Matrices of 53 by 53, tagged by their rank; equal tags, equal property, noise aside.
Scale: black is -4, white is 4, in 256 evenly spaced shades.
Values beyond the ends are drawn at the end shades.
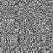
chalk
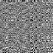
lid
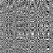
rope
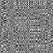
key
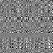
lid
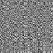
chalk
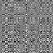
rope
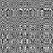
rope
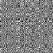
key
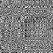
key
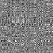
key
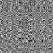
key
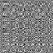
lid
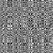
rope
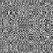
key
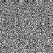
chalk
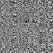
chalk
